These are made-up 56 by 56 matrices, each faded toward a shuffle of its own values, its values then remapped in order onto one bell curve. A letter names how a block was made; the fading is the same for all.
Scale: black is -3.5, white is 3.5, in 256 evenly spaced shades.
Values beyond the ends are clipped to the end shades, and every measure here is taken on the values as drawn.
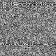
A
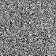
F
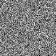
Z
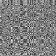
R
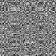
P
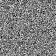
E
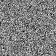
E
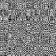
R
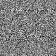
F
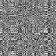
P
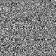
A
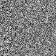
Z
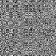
R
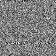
F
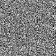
Z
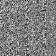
Z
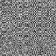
P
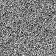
E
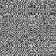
R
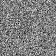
E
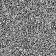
E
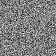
E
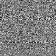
A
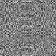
R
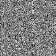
Z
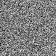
E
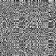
P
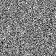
E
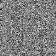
Z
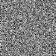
Z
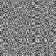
P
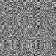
R
